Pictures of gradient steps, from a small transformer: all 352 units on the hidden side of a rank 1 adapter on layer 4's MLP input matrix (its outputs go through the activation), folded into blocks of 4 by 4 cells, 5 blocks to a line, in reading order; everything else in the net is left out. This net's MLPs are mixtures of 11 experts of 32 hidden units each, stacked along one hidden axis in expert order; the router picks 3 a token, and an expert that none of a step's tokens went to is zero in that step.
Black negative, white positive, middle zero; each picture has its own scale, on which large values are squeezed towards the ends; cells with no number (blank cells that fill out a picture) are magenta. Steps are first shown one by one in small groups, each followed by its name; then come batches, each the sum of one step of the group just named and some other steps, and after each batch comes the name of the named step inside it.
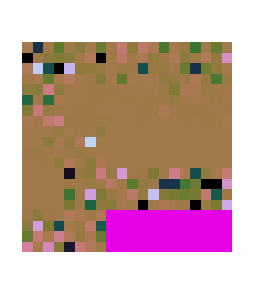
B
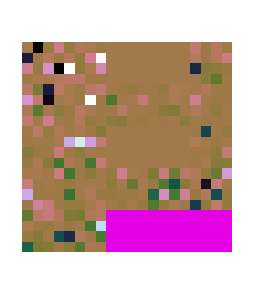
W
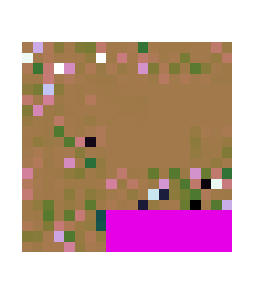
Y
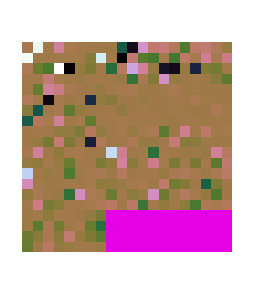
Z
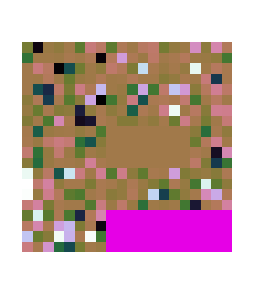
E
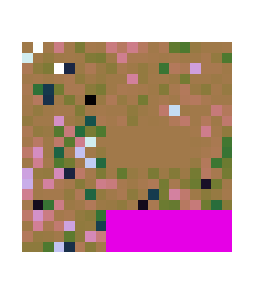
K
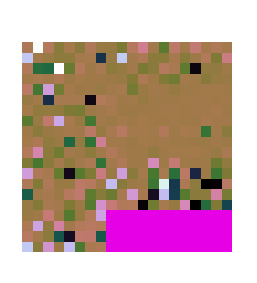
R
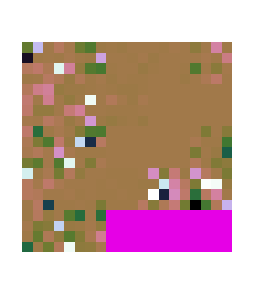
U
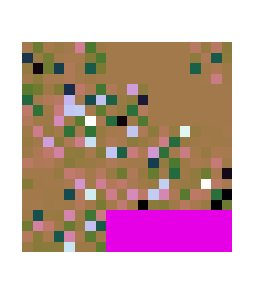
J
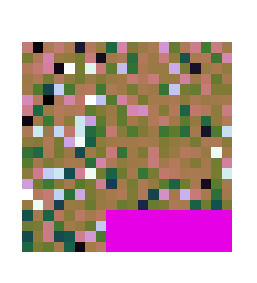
W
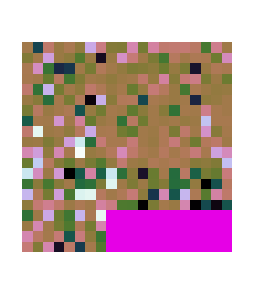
R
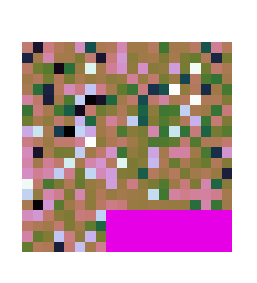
E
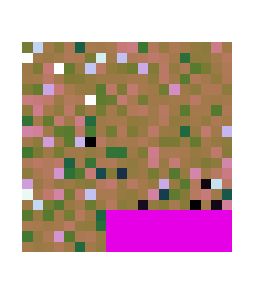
Y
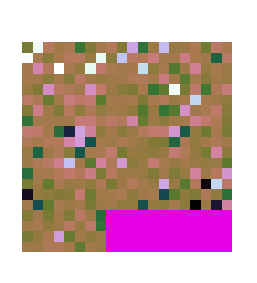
Y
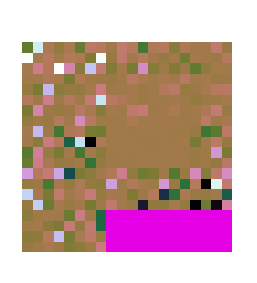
Y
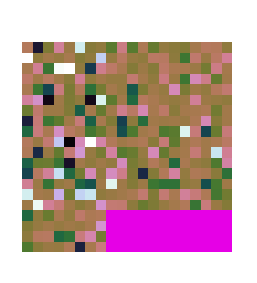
W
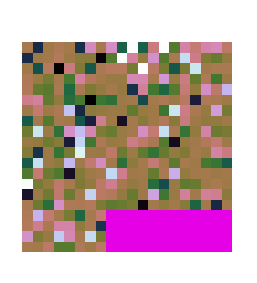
E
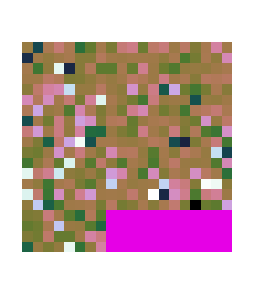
U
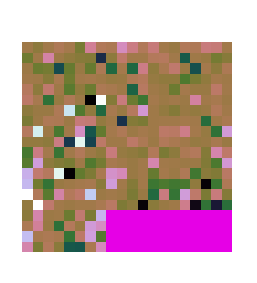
R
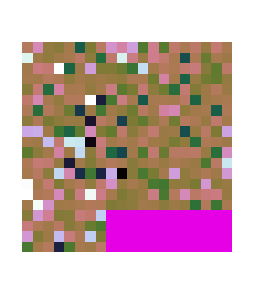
E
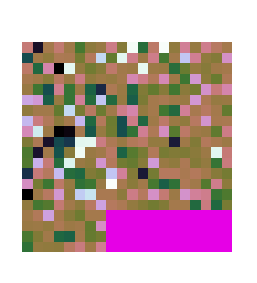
W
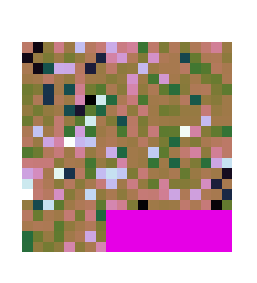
J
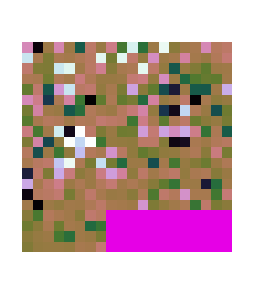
W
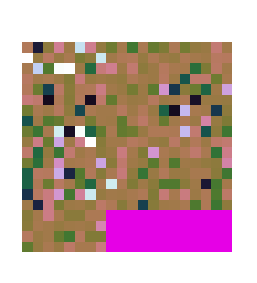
W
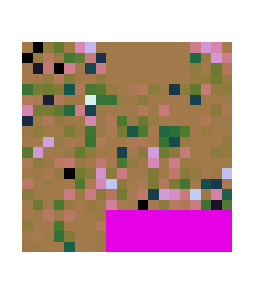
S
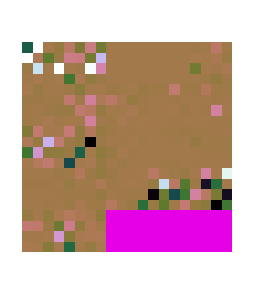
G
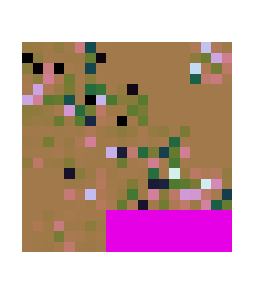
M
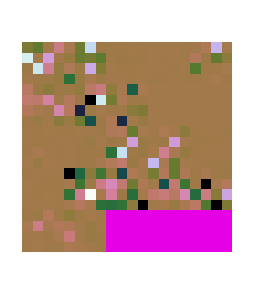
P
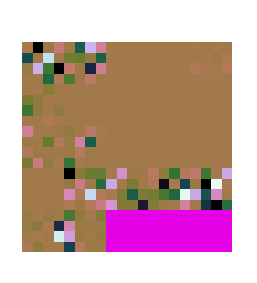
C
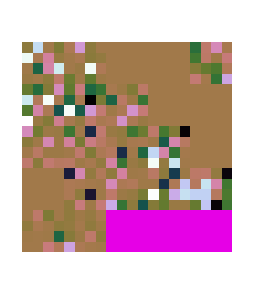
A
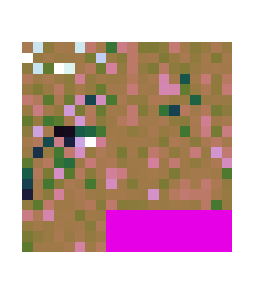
A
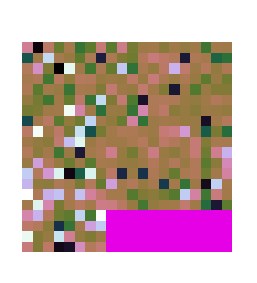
C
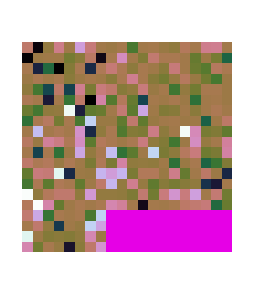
S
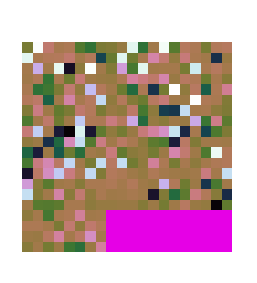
G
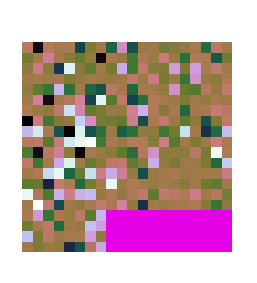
S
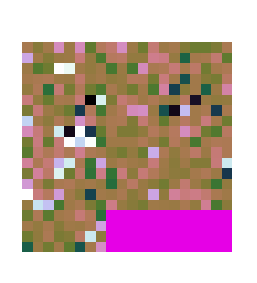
A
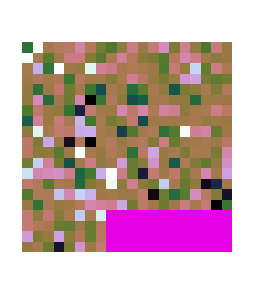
G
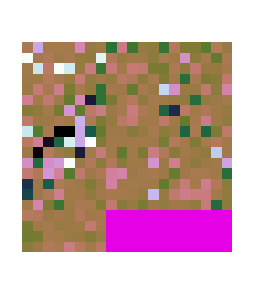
A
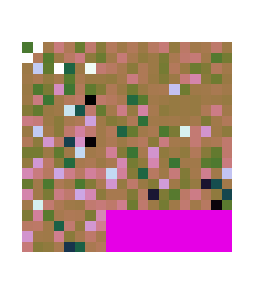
G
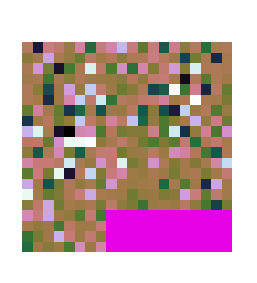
C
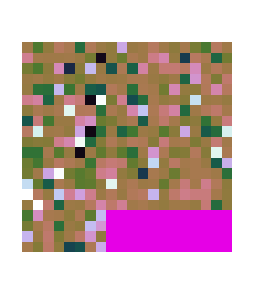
A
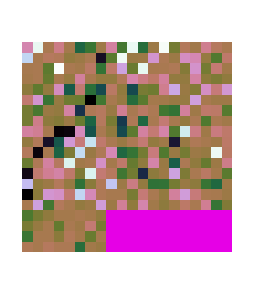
M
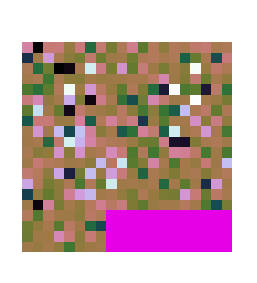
C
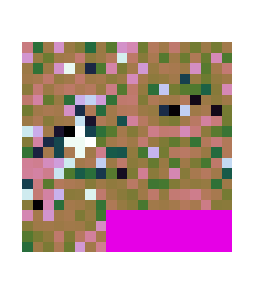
M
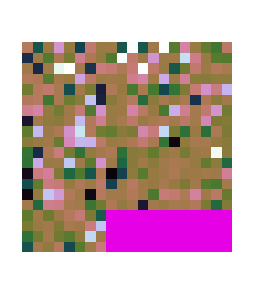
S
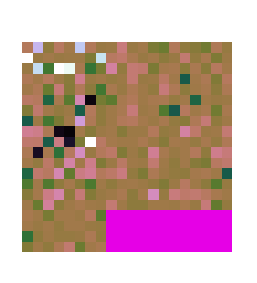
A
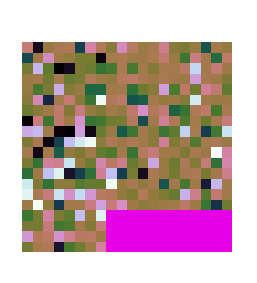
C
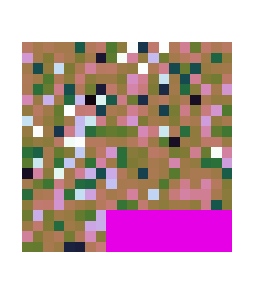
A
